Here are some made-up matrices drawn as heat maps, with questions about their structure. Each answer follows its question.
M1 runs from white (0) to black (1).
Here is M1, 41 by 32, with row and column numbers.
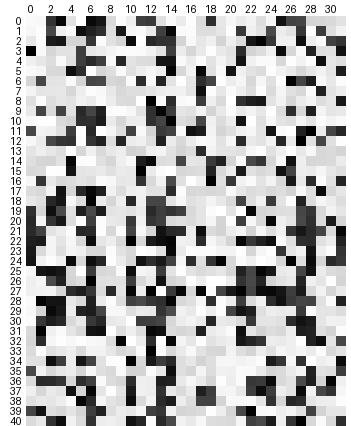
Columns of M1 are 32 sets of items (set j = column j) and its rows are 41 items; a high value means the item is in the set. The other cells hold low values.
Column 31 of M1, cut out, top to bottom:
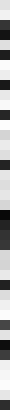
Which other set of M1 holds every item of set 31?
14
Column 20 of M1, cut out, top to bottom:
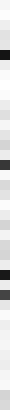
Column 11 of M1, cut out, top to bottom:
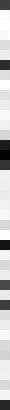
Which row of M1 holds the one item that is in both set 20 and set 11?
16
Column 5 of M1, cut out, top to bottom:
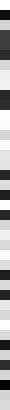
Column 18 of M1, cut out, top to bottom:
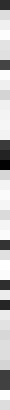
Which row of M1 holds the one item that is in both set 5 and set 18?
38
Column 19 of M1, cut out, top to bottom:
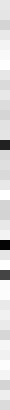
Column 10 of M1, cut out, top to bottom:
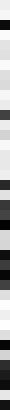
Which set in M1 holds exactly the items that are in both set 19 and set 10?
8
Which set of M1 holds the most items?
6
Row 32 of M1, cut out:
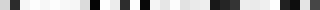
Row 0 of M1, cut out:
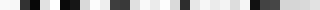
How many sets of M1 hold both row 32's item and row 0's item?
1
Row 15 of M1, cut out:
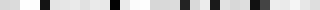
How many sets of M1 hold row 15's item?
6
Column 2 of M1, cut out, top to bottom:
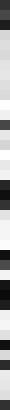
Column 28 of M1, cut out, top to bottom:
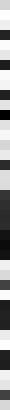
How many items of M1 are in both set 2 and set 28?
6
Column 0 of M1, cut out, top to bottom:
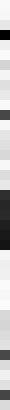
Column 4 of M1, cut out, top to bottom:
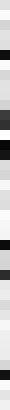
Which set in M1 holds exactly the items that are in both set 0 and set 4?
16
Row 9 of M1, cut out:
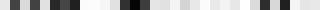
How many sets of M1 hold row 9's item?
10
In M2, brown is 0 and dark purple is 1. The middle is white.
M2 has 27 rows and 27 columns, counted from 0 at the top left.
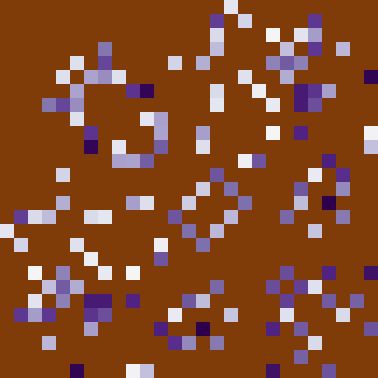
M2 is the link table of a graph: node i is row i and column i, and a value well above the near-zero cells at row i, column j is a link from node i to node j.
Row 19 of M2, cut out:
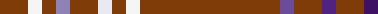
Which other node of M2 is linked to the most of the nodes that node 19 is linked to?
node 21
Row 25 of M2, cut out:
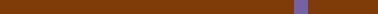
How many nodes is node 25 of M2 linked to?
1
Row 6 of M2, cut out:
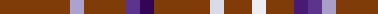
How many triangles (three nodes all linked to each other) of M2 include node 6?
2
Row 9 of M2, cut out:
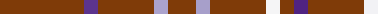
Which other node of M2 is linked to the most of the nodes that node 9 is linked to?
node 23
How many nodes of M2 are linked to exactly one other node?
2
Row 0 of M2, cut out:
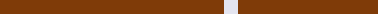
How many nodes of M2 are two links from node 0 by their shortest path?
3
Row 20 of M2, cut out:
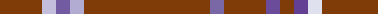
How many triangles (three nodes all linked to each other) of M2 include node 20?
5
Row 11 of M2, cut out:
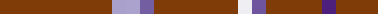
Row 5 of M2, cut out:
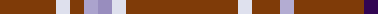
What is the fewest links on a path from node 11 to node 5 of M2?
2
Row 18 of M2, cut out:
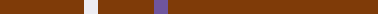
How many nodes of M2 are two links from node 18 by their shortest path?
9
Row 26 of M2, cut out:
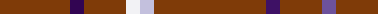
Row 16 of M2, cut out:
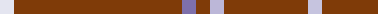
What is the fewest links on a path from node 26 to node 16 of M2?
4
